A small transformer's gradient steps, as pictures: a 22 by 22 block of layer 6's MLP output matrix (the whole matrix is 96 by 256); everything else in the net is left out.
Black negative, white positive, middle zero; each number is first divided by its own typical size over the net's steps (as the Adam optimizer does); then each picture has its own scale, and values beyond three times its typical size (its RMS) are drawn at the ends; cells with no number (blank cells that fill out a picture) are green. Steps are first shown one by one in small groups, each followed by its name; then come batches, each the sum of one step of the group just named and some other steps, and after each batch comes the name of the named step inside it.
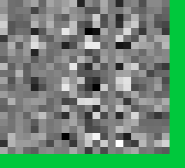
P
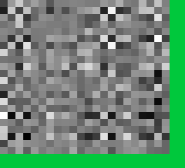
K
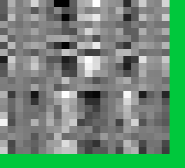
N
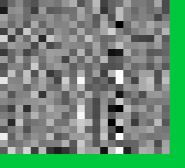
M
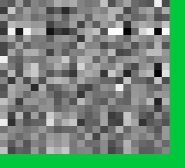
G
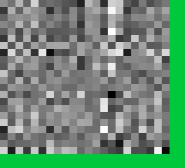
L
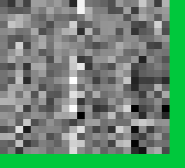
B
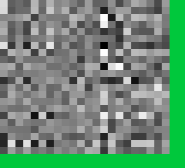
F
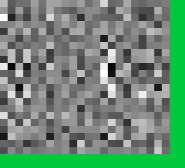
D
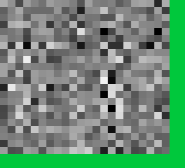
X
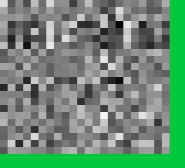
F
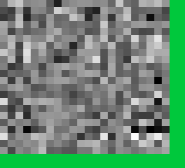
K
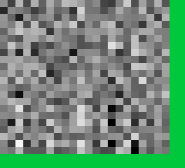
M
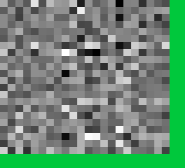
P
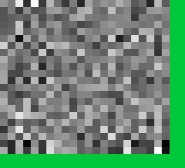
L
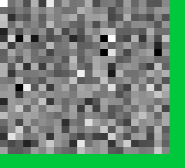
D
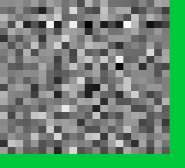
P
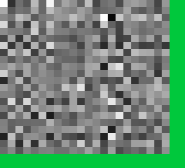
F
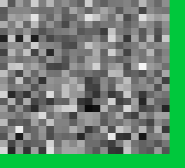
L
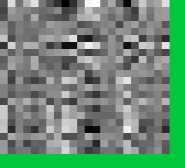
N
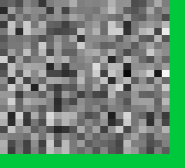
G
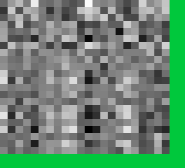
K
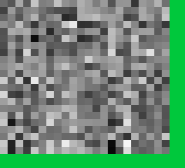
G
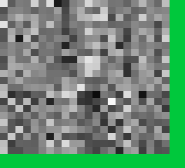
N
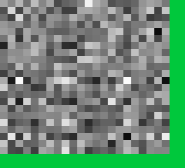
G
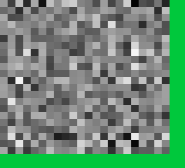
P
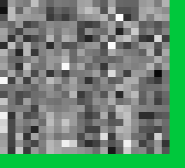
K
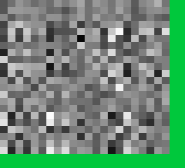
G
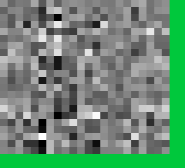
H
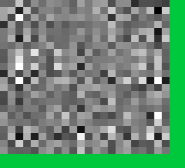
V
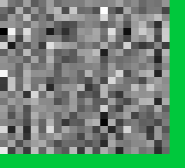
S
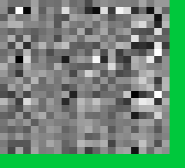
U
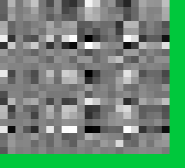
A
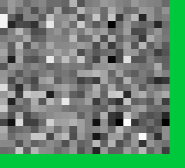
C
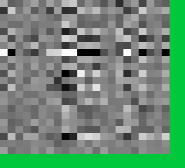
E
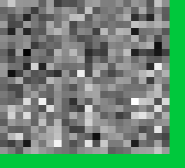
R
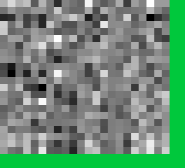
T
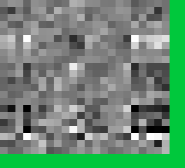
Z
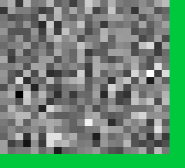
R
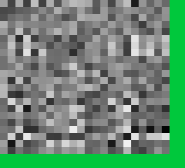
Z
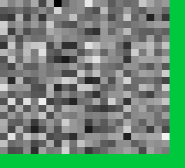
T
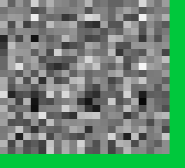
H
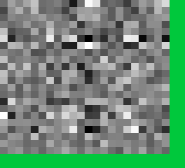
A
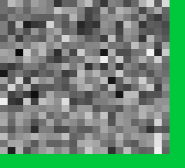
T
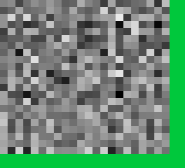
S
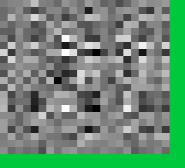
E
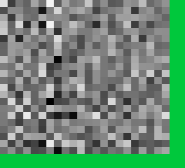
H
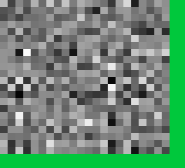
U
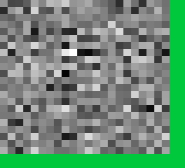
E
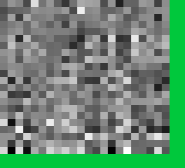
Z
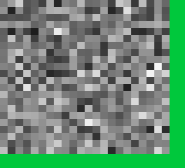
R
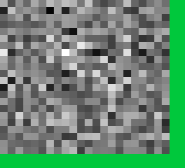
E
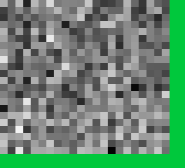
T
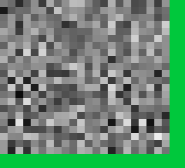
Z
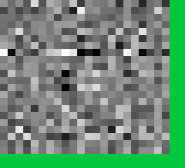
E
